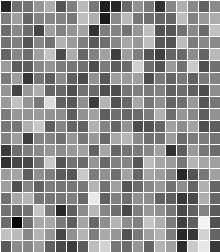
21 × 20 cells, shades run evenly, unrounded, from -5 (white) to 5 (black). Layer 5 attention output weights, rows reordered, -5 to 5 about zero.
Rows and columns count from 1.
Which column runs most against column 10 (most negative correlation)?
17
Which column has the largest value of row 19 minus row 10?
2
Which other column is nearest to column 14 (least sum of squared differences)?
8
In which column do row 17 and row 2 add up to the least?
9
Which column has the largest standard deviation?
19
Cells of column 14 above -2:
17
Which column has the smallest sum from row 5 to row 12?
4
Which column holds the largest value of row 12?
3
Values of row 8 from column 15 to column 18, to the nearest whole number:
0 1 1 1
